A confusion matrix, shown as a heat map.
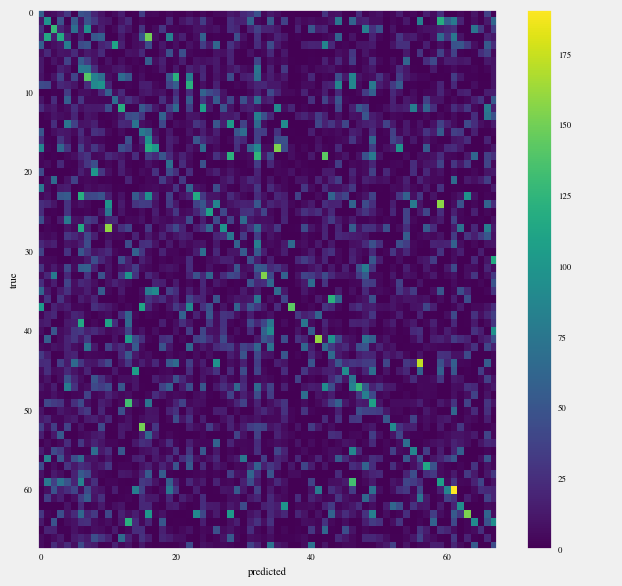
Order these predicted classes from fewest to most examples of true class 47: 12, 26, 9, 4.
26, 9, 12, 4
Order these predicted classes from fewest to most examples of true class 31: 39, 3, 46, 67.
3, 46, 39, 67
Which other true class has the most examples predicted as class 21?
38
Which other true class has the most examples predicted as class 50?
2
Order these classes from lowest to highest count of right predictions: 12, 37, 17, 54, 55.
54, 55, 17, 12, 37
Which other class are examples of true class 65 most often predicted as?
42
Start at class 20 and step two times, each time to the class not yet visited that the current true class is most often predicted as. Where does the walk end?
7
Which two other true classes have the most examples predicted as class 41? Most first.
60, 38
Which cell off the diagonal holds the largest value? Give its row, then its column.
60, 61
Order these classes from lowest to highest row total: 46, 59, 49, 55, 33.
46, 55, 49, 59, 33
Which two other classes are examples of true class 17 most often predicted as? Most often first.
35, 16
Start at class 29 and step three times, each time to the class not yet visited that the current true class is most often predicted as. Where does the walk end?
39
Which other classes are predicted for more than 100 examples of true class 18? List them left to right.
28, 32, 42
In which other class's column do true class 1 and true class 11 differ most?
59
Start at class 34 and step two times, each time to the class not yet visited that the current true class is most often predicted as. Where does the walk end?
67
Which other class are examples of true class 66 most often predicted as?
12
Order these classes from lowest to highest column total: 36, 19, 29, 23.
23, 29, 36, 19
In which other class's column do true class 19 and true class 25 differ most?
10
